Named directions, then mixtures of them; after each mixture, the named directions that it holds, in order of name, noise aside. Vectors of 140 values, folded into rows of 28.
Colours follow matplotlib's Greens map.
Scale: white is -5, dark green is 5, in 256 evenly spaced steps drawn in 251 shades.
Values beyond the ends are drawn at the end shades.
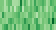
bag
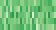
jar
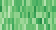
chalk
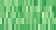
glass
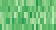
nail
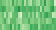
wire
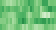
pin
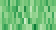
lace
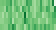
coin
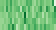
coin.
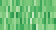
jar.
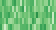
bag, chalk, lace.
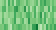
glass, lace, wire.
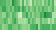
bag, pin, wire.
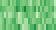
chalk, lace, wire.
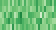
chalk, nail, wire.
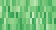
chalk, jar.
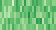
chalk.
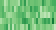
bag, pin.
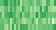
bag, pin, wire.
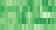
pin.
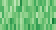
bag, wire.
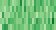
bag, chalk, lace.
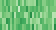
jar, nail.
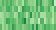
coin, nail.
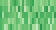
bag, lace, nail.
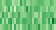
bag, glass.
